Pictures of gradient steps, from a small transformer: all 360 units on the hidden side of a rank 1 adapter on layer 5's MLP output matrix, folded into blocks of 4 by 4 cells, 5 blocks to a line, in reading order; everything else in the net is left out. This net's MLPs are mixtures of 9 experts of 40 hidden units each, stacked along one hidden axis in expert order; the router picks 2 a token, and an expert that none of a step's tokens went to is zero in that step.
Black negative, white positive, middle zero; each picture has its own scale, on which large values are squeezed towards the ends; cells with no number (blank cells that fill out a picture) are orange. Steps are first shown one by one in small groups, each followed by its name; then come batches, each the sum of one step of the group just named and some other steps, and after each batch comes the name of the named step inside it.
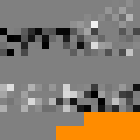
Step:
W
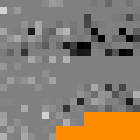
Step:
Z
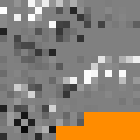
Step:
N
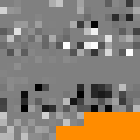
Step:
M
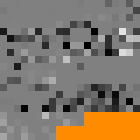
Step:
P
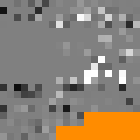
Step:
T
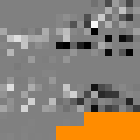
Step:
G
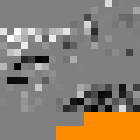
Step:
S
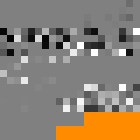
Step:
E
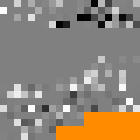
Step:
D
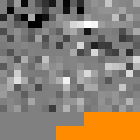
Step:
E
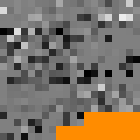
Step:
S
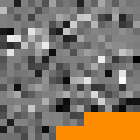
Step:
T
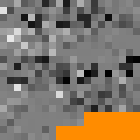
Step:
S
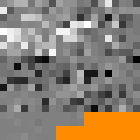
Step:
S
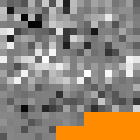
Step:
P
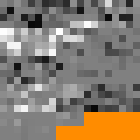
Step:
S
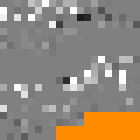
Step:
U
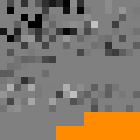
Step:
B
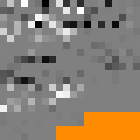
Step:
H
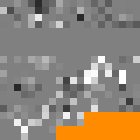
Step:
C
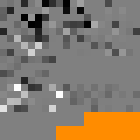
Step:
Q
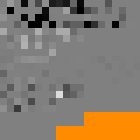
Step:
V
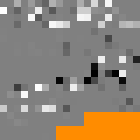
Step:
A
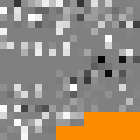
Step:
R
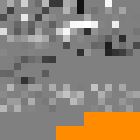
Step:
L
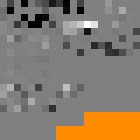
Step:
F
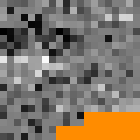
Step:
B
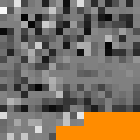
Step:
Q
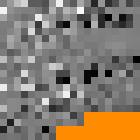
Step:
H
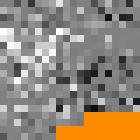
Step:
R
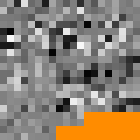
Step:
H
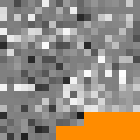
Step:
U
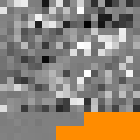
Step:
H
